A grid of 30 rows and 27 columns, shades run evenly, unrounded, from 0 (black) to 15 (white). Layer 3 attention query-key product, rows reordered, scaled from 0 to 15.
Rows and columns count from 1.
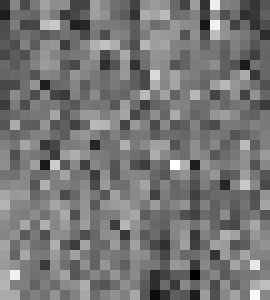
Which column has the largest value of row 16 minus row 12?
7
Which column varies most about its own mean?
26
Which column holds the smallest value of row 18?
10
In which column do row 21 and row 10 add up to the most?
15
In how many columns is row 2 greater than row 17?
11
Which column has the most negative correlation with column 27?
22
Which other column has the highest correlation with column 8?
21
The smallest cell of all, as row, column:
28, 20
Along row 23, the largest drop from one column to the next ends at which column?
12
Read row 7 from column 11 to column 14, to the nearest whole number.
3 5 9 3
